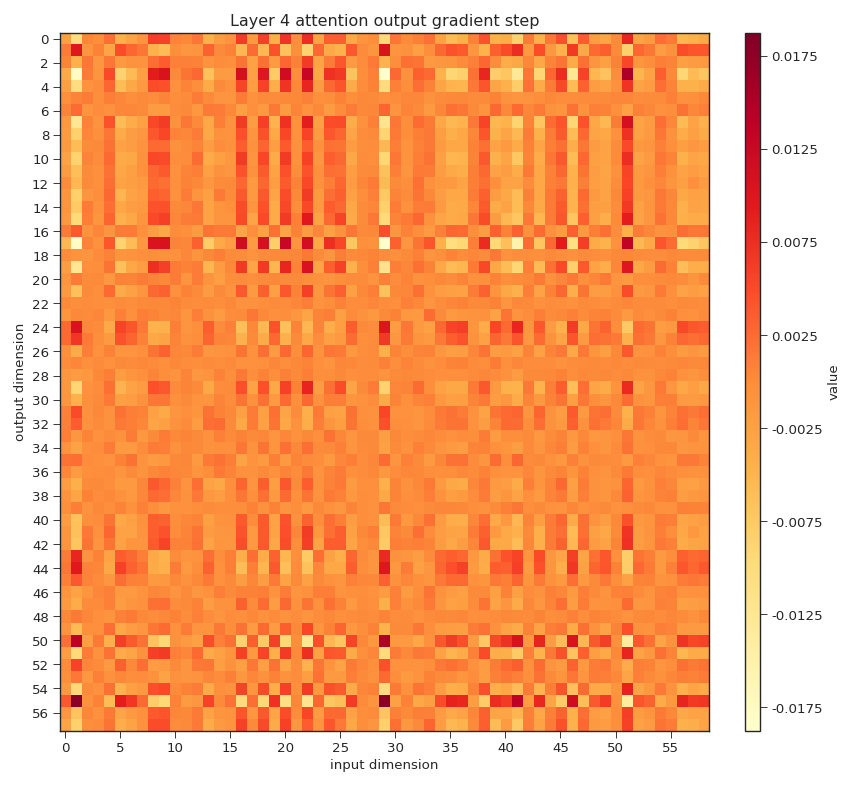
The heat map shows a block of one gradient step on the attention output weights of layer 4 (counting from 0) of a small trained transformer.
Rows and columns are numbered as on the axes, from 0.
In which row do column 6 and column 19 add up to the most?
55
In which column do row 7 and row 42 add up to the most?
51
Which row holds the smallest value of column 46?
3
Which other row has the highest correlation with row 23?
48
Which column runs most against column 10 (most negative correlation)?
14
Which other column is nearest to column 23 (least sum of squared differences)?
17
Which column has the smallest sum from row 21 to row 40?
1
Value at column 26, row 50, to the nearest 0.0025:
0.005
